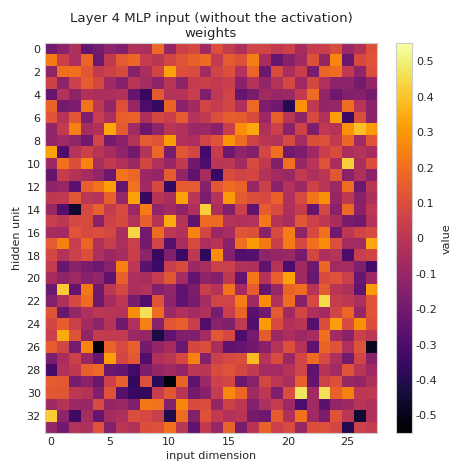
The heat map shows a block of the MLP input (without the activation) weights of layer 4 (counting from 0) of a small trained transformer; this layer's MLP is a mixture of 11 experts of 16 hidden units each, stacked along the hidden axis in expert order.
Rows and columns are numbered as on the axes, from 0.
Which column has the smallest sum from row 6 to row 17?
8
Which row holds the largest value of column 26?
7
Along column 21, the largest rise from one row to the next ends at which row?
32
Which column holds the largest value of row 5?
21
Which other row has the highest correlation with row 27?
13
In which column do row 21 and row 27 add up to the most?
17
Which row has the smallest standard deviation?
3
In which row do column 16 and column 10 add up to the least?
29
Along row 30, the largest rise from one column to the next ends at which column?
23
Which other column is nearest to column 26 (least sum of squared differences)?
2
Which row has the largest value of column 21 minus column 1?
5
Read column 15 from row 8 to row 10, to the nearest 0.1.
0.3 -0.2 0
